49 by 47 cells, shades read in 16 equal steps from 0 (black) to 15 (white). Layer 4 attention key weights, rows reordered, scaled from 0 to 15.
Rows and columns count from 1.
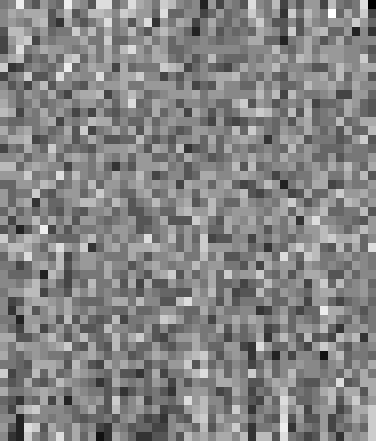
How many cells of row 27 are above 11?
4
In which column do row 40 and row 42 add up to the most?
26
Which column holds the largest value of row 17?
7
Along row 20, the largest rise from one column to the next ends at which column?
8
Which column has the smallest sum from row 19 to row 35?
9
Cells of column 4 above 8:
26
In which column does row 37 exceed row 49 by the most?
14
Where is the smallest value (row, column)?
1, 47
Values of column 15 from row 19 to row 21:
3 10 9
